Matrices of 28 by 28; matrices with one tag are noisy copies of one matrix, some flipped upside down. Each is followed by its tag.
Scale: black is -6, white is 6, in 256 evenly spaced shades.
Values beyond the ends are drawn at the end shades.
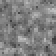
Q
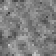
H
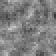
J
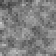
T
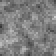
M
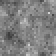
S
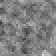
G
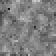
H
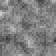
J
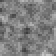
G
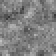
J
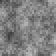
S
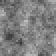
S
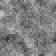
J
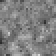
H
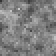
M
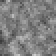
H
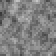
H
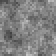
S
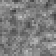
Q
